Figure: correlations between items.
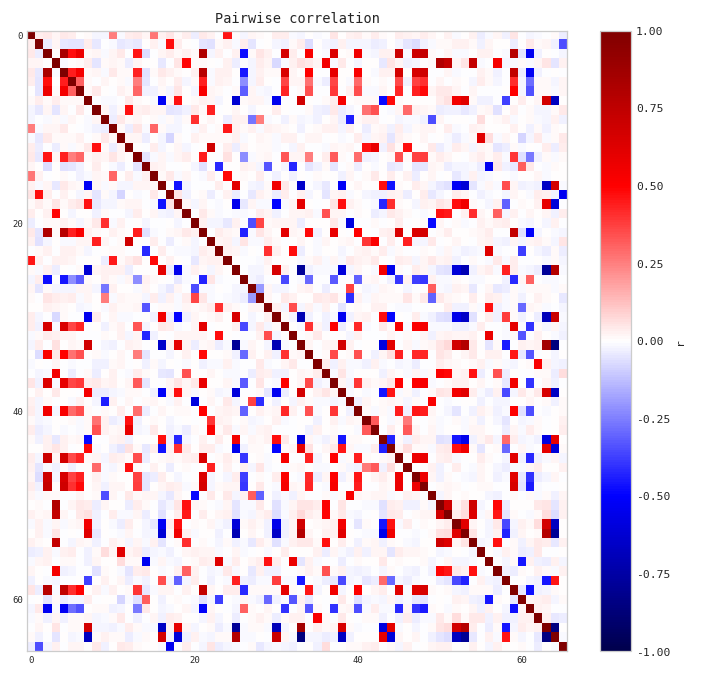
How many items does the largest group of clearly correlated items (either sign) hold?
16
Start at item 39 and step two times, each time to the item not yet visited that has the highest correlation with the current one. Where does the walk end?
27
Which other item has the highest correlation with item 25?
64
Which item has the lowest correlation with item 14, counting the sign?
56
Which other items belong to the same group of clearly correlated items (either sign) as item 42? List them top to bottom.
8, 12, 22, 41, 46
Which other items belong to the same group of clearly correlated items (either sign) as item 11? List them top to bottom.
55
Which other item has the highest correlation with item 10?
24
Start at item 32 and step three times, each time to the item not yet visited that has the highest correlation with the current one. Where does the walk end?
29
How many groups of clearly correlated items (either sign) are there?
10
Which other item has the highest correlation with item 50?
3
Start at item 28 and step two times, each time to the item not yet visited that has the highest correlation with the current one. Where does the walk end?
9
